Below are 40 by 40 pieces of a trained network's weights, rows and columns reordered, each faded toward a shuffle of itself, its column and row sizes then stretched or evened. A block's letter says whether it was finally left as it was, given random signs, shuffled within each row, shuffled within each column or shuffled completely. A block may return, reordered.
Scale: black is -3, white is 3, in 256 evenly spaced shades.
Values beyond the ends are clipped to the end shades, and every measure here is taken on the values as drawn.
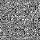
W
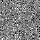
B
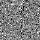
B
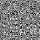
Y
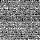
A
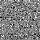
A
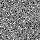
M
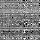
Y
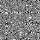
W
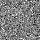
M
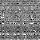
Y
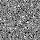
M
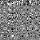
Y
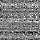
Y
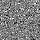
A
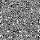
W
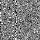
B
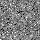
M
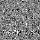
W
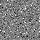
M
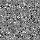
A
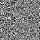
W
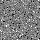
M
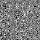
W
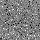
M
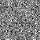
W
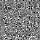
W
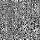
Y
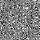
W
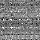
Y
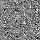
B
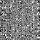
Y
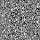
B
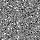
M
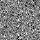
B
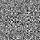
Y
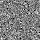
M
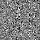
B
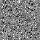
B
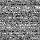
A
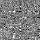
W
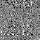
W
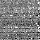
Y
